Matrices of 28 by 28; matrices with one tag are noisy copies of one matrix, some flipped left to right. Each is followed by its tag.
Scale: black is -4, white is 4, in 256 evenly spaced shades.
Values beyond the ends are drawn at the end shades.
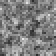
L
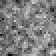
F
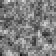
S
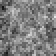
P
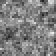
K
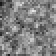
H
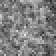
P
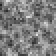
S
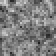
K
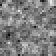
K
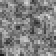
L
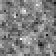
H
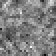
K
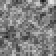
K
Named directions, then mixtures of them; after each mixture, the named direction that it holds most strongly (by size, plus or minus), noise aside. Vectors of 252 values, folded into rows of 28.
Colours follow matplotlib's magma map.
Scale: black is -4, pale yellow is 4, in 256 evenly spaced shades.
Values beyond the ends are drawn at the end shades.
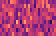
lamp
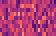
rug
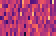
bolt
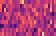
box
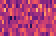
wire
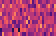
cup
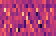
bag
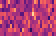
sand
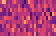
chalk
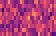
sand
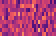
rug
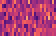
bolt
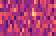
sand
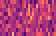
lamp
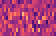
rug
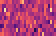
box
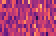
wire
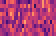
lamp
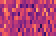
rug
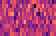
lamp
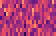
bolt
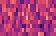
lamp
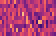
bag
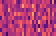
rug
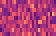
chalk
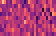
chalk
